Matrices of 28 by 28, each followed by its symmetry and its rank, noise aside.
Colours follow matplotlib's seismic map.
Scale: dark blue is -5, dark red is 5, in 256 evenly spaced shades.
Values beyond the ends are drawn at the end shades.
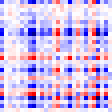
symmetric, rank one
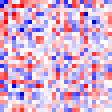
symmetric, rank three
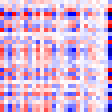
no symmetry, rank one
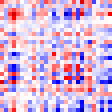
symmetric, rank three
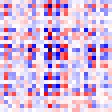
no symmetry, rank two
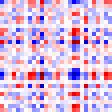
symmetric, rank two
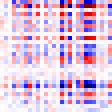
no symmetry, rank one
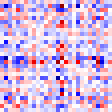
no symmetry, rank three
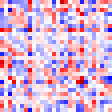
symmetric, rank three
